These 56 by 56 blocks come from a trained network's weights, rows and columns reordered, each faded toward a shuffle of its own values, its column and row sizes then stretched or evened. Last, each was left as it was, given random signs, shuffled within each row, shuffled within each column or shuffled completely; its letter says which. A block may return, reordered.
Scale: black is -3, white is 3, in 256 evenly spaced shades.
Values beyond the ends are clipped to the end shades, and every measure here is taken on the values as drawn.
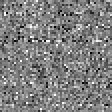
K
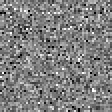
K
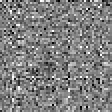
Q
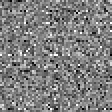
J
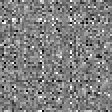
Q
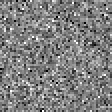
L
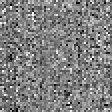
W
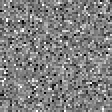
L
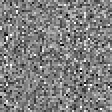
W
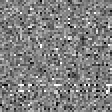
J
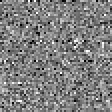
K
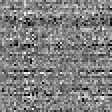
Q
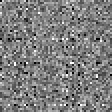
J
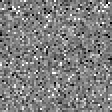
L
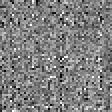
Q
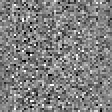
W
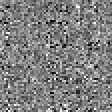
Q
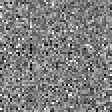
J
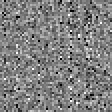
W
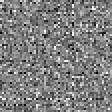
J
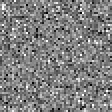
L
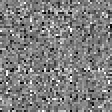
J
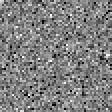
L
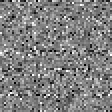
K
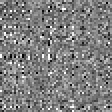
Q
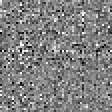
J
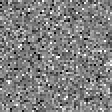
L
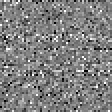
K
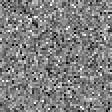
L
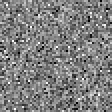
L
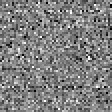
K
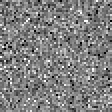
L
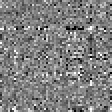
Q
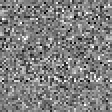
K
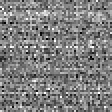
Q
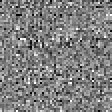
Q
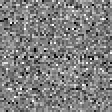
K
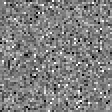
L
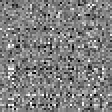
Q
